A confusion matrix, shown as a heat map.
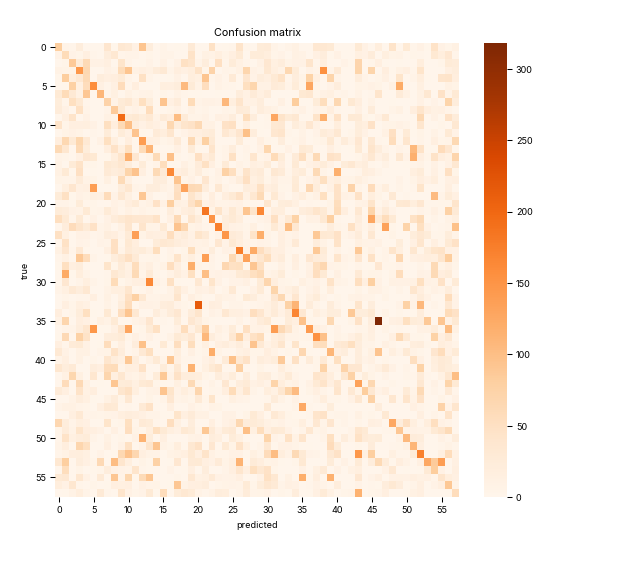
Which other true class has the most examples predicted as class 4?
6
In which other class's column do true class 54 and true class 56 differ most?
17
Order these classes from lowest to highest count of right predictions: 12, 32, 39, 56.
32, 56, 39, 12
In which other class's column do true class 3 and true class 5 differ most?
38
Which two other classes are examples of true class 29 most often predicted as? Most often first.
1, 21
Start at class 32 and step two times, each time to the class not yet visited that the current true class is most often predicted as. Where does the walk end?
27
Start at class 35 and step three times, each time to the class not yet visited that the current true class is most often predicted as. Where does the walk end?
39
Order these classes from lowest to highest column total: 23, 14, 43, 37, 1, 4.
23, 14, 4, 37, 1, 43
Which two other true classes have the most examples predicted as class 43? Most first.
52, 57
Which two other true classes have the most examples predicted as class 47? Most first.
23, 22
